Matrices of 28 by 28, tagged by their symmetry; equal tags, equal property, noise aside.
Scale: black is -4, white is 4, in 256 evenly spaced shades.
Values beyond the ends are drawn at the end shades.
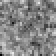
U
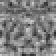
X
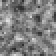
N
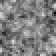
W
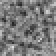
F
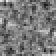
W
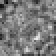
F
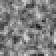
N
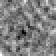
U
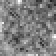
U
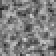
W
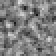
N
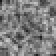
U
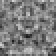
X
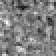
N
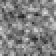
W
